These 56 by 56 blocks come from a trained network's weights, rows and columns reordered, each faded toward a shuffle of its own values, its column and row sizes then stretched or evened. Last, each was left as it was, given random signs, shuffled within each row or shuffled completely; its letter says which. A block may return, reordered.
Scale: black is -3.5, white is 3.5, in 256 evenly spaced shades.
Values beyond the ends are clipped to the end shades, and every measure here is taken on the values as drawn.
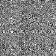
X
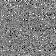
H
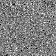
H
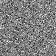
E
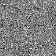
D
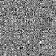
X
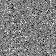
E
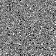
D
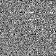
D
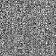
X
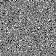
H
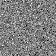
E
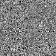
D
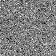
E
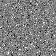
E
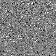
H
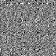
X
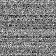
H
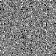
X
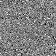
H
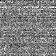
X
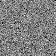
E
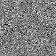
H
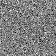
E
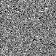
H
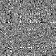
X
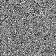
E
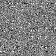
H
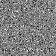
H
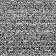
H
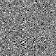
X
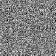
X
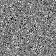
E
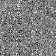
X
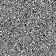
E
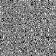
X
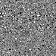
H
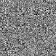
D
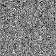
D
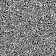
E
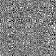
X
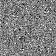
E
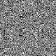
X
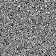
E
